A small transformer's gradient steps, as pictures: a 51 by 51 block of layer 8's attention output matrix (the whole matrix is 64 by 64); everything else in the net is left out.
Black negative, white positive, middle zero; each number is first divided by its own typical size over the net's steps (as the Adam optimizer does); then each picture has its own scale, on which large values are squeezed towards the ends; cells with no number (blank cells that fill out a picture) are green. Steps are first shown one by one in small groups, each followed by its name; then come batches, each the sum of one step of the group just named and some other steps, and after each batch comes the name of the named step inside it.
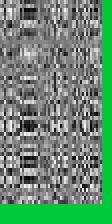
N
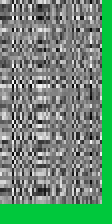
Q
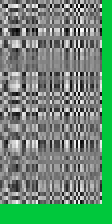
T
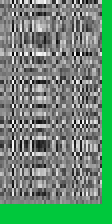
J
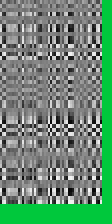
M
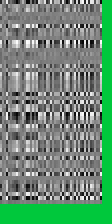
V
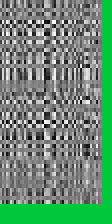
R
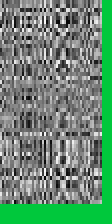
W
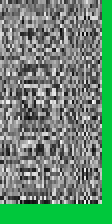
V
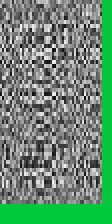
J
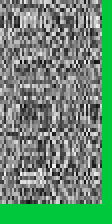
W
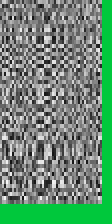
Q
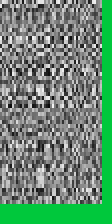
M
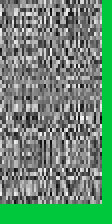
W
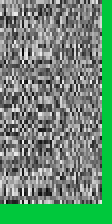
W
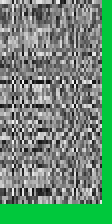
Q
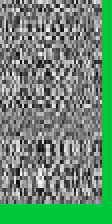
W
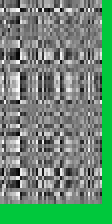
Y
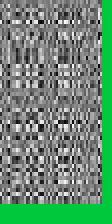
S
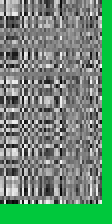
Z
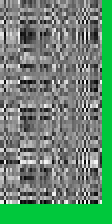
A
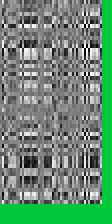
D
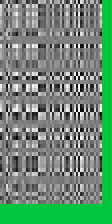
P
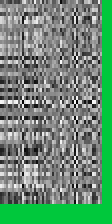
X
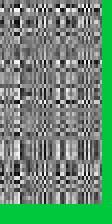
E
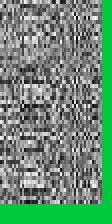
X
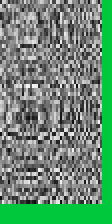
S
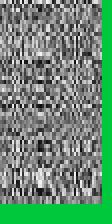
Y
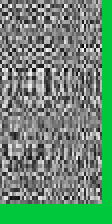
D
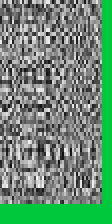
E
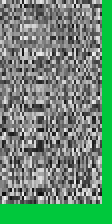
D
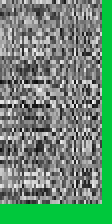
X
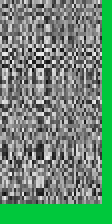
X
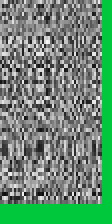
X
